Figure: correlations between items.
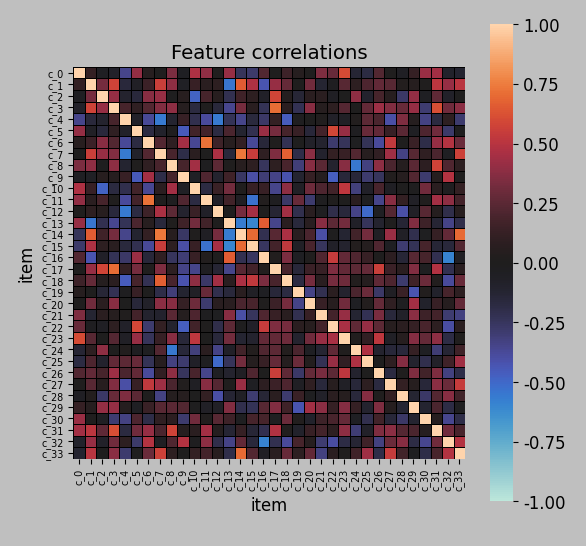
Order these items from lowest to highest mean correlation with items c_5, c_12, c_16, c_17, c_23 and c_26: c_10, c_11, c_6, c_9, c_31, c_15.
c_9, c_6, c_11, c_15, c_10, c_31
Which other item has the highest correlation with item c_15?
c_14
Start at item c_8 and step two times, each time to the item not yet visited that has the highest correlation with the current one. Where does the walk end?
c_3
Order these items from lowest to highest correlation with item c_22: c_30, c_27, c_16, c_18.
c_27, c_30, c_18, c_16
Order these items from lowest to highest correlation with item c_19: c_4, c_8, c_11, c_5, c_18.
c_8, c_18, c_4, c_5, c_11
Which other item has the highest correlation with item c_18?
c_7
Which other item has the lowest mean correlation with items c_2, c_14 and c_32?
c_13
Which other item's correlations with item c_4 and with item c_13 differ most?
c_16
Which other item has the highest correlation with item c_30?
c_0
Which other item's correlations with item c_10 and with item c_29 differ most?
c_2
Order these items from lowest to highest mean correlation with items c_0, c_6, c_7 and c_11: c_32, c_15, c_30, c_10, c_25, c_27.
c_15, c_25, c_10, c_30, c_32, c_27
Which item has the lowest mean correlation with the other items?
c_4
